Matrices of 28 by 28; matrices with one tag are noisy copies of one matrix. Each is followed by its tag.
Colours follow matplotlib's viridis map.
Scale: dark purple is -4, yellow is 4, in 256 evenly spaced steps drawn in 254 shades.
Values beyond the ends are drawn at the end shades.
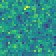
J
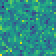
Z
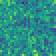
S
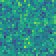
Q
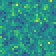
J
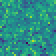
S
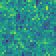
J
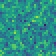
J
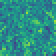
Q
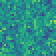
Q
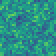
J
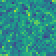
Q
